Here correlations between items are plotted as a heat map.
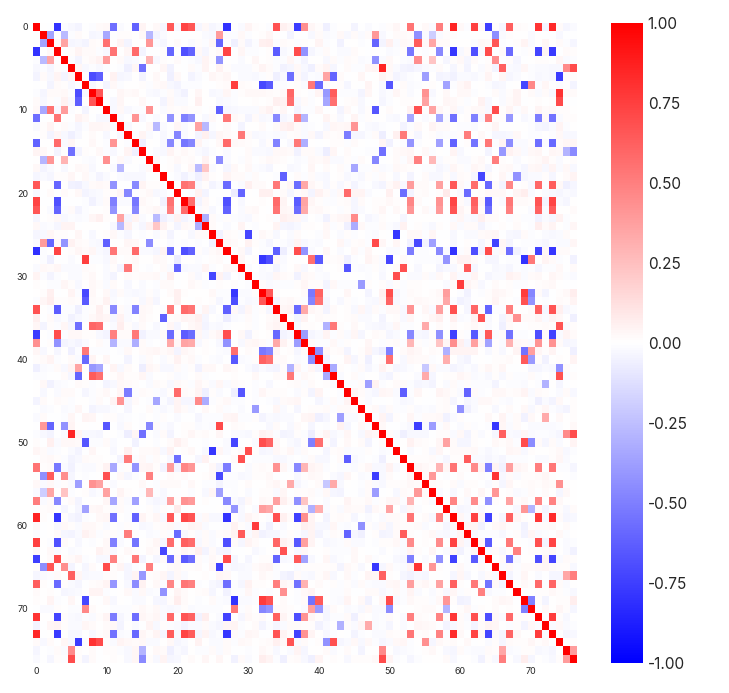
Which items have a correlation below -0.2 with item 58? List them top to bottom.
7, 28, 39, 70
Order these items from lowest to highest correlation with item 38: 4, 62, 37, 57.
37, 4, 57, 62
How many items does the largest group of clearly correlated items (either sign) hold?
19
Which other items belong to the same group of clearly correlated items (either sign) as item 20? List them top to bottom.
13, 29, 44, 52, 61
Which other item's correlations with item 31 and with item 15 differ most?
60
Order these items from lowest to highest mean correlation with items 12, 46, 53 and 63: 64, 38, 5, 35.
64, 5, 38, 35
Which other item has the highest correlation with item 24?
17
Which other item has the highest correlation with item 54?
65
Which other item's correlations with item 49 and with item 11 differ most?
5
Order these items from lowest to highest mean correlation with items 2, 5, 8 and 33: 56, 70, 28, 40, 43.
28, 70, 43, 56, 40
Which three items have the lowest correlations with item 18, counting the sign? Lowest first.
63, 35, 68
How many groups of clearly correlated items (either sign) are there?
11
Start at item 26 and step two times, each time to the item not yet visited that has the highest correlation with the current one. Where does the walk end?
1
